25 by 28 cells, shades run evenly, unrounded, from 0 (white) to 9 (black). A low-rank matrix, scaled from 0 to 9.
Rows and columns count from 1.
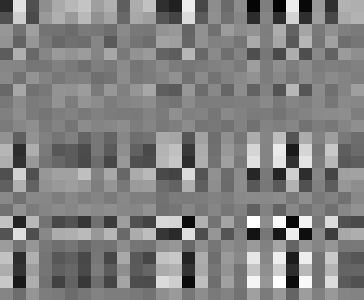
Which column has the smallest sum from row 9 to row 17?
22
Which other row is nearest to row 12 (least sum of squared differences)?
4
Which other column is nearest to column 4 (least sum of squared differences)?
17
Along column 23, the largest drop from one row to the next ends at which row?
20
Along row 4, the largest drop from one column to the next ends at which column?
24
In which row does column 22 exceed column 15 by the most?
1
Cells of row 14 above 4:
17
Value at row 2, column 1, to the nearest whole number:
6
